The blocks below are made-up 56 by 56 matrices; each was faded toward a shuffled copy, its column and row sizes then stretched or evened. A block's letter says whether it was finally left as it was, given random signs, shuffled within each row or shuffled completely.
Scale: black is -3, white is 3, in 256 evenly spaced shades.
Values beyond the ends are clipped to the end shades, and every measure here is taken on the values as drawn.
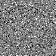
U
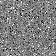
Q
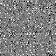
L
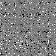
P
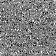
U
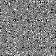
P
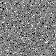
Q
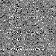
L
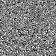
U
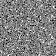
Q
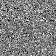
U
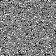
U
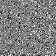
P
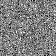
Q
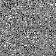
P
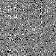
L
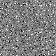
U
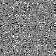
L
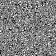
Q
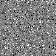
P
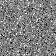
Q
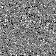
U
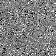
U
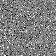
Q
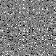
L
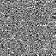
L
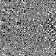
L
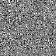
P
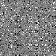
L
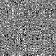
L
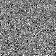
U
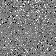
U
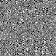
L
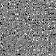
L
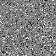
P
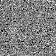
U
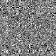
L
